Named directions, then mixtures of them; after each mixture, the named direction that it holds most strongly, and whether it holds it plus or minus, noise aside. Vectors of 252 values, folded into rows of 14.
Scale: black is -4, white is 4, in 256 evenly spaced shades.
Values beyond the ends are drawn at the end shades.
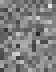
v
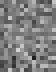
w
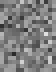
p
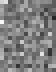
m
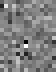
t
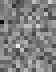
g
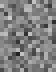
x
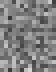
w, minus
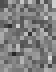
p, plus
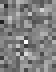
t, minus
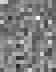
m, plus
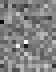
t, minus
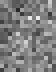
v, plus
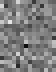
t, minus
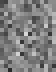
x, minus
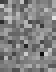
m, minus
